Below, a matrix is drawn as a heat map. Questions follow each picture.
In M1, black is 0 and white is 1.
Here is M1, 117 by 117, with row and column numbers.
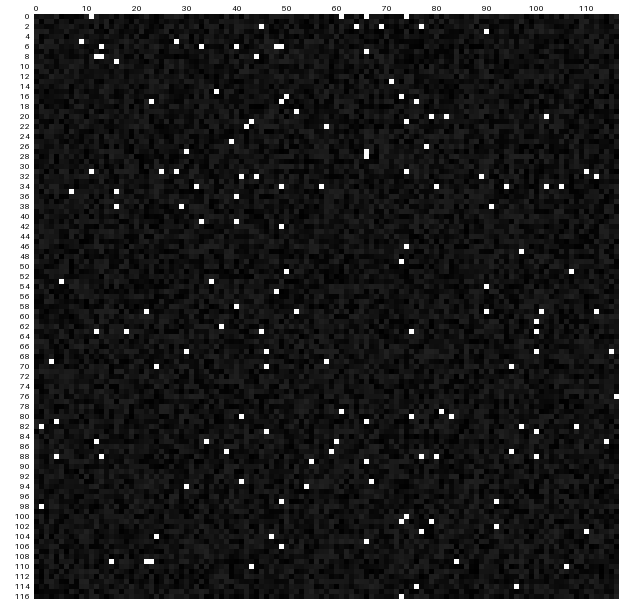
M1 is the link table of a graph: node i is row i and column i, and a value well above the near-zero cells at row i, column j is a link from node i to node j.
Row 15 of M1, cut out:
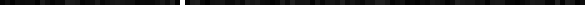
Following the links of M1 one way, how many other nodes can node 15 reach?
2
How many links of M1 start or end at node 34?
8
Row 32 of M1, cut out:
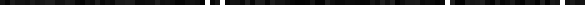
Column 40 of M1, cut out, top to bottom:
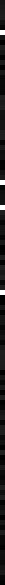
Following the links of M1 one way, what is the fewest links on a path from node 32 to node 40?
2
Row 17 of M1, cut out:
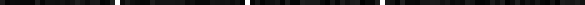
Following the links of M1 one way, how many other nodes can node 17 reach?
5
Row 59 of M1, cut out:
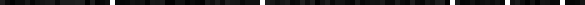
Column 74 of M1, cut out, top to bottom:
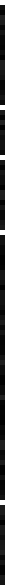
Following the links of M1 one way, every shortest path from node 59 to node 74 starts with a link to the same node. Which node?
node 101
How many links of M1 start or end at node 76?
3
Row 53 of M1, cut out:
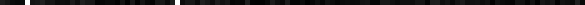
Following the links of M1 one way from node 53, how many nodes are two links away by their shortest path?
4
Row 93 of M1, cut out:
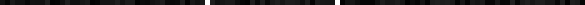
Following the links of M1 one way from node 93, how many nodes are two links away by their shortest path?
6
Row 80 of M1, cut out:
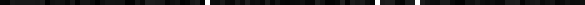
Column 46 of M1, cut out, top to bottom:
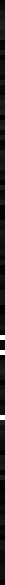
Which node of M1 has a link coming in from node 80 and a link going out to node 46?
node 83
